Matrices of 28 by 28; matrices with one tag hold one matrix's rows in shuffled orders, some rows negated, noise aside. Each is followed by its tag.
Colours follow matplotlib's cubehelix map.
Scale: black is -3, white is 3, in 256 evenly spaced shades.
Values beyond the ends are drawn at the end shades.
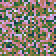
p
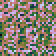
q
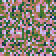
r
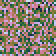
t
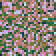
p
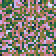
p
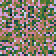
p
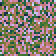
t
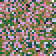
r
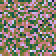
q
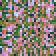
p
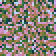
p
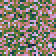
q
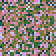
t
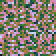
q
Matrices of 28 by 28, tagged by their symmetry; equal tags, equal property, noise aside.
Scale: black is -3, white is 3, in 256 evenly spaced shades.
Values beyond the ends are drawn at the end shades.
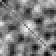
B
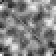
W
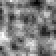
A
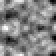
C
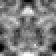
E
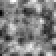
A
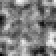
A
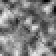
W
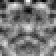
E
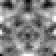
E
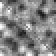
W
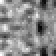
C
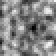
C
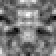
E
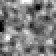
A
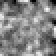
W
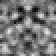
E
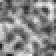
W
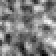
A
